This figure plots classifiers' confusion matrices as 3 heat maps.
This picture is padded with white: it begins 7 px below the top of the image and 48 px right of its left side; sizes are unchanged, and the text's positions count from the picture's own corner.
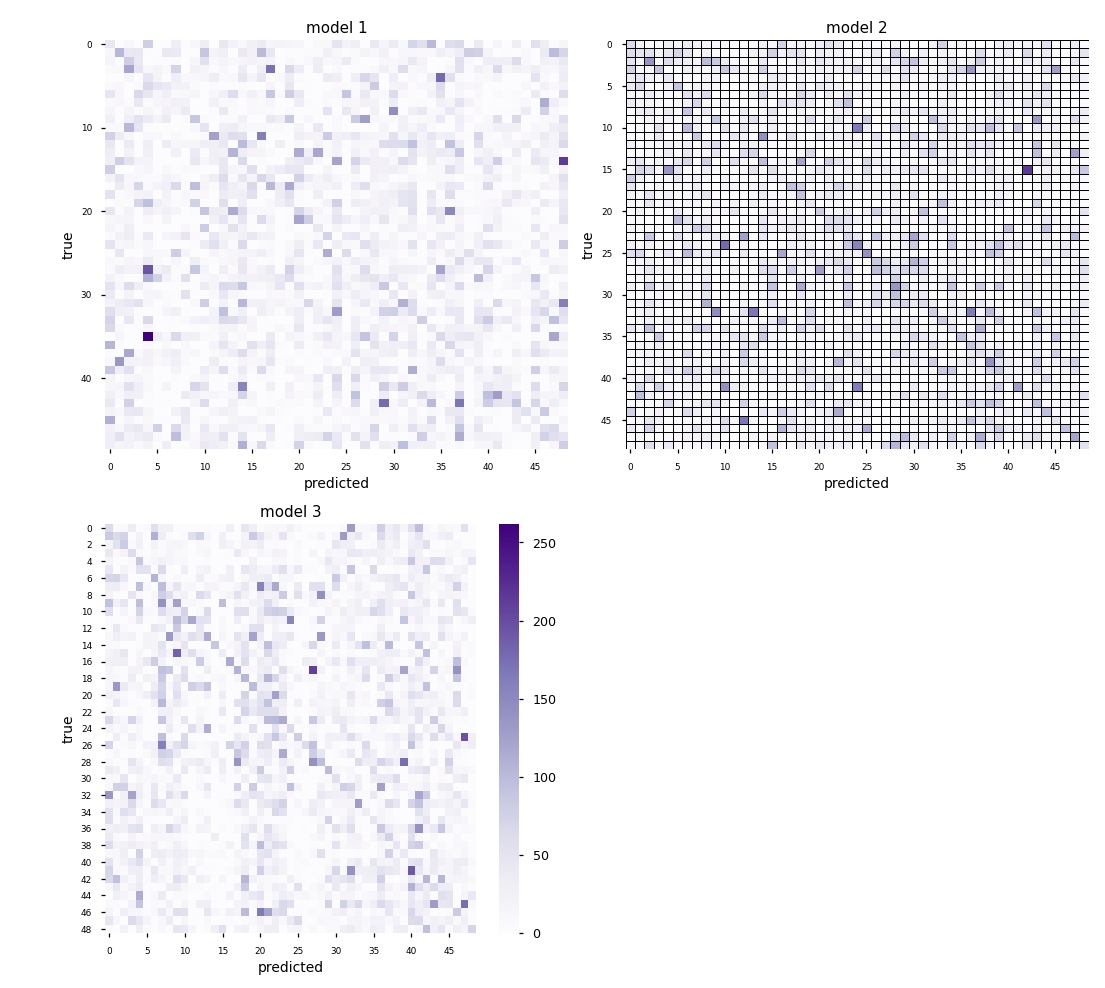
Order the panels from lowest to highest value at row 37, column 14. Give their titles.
model 2, model 3, model 1
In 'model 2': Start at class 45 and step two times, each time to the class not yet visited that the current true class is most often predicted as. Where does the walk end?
43
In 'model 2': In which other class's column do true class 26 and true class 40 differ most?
30
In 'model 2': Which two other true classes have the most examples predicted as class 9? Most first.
32, 2
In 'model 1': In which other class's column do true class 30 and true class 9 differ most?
27
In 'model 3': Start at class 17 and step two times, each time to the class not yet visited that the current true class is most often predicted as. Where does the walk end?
23
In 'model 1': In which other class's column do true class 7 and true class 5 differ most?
46
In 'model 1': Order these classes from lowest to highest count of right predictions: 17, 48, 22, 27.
22, 27, 48, 17
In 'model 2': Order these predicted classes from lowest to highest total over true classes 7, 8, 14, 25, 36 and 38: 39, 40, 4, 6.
40, 4, 39, 6
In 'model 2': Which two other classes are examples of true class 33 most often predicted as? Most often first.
16, 39
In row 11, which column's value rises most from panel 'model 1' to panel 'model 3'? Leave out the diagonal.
24
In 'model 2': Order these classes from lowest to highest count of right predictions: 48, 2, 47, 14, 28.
48, 28, 14, 47, 2
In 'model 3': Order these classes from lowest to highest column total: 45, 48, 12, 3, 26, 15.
26, 48, 15, 12, 45, 3
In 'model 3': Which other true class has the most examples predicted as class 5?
16
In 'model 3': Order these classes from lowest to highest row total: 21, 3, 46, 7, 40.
3, 40, 21, 46, 7
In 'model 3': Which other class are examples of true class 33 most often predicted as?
41
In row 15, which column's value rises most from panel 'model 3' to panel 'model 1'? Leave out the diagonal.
0
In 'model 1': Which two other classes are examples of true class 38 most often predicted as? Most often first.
1, 35
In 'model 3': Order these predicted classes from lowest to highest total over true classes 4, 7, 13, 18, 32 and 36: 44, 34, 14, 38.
14, 34, 38, 44
